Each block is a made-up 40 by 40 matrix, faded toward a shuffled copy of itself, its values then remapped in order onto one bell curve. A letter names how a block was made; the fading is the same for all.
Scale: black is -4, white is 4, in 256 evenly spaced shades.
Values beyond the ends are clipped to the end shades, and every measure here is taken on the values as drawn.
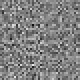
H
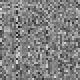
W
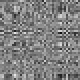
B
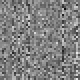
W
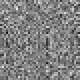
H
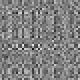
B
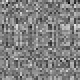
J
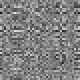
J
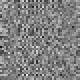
J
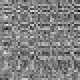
J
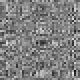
J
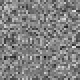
H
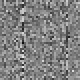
W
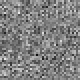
H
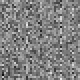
W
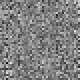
W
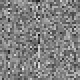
W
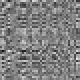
B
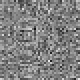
H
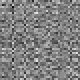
J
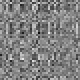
B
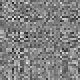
J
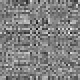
J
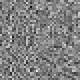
H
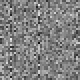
W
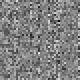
W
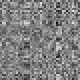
J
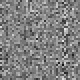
W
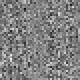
W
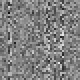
W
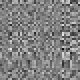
B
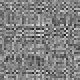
B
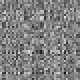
J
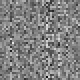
W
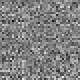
H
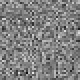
H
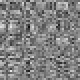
J
